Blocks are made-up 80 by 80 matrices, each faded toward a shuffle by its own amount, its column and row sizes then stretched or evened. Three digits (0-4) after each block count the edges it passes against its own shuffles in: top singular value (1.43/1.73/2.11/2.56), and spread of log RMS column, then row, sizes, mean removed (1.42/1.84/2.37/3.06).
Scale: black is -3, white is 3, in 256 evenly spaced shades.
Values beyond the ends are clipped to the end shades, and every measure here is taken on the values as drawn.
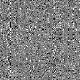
2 3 1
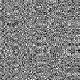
3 0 0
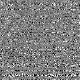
1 1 4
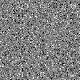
2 0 0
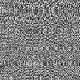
4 1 2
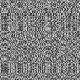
4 0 1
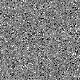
1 1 0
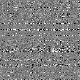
1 2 4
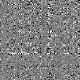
2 3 3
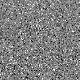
1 0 1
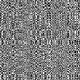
4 4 1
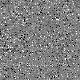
1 1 1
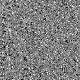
1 1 0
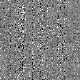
0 4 1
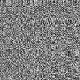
3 2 1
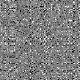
3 2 2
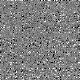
0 2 3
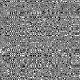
4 1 3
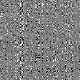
3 4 2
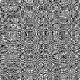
4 1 0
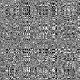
4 3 3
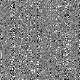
1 4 2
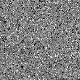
0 1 0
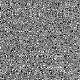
2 0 2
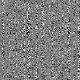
2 4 1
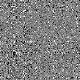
2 3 2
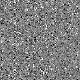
2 2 0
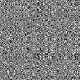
3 2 2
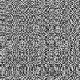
4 3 1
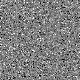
0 1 1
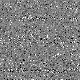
0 0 3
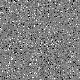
1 1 0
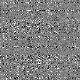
1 3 4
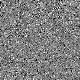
0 0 1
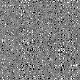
2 3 2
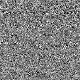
0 0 2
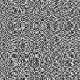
3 2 0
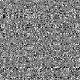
3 0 3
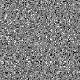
2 2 1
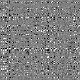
3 3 4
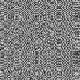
4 0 2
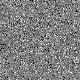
0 1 1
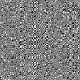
4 3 1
